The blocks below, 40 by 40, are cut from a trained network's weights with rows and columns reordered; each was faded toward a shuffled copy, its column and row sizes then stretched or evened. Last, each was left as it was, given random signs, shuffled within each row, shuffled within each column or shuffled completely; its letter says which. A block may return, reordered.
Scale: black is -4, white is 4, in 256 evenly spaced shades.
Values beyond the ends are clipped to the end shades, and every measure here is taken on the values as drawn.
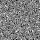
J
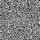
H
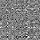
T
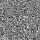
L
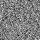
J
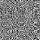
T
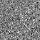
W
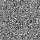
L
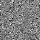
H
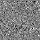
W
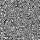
H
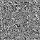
L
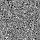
J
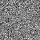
J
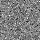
J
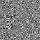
T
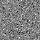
H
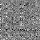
T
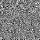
W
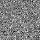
W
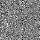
H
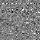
T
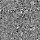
L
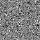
H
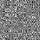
T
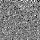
W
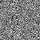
H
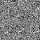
W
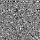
W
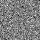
J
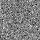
J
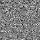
W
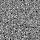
J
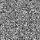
L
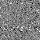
W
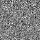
W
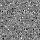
W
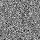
J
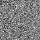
L
